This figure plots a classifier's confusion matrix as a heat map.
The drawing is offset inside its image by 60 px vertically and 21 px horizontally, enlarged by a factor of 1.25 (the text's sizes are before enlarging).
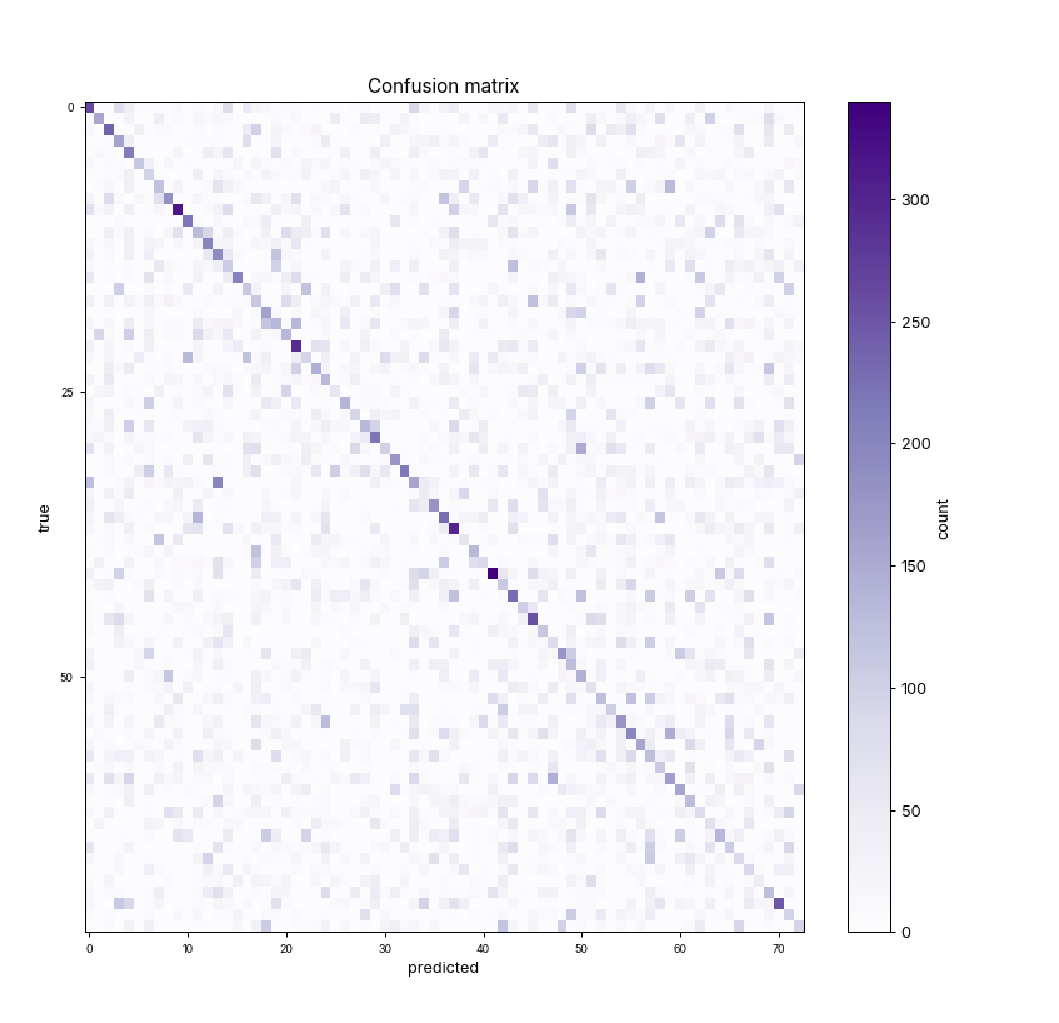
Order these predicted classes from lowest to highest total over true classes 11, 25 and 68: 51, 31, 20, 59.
31, 59, 51, 20
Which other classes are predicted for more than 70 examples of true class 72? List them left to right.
18, 42, 48, 66
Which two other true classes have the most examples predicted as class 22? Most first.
16, 64
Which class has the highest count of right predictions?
41
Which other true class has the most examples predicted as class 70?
15
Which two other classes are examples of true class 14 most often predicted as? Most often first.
43, 19
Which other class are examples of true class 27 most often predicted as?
49
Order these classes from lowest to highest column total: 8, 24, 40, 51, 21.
40, 8, 51, 24, 21
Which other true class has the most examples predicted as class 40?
54
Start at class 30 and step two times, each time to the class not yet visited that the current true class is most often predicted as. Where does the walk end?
8
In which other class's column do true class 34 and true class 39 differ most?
17
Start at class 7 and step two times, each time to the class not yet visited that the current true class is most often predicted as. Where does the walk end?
47
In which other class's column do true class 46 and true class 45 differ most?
69
